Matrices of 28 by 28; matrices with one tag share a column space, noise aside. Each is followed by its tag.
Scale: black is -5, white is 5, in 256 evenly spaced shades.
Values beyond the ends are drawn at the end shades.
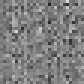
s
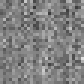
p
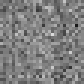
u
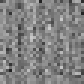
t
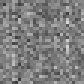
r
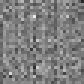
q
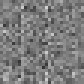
u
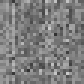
t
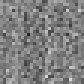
u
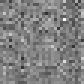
p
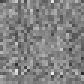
t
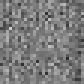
p
